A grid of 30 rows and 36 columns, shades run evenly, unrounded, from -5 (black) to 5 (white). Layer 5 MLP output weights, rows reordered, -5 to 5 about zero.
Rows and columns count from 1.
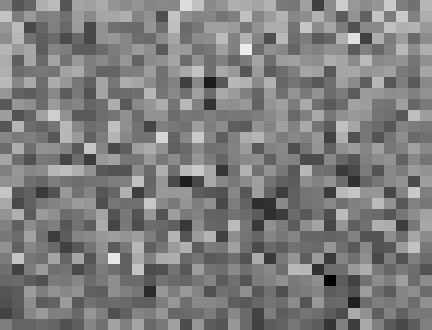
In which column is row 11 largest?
5
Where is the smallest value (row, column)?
26, 28
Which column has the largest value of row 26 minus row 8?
18
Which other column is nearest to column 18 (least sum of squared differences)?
33
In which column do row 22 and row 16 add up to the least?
19
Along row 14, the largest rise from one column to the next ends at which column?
8
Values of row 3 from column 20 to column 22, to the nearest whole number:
1 0 1
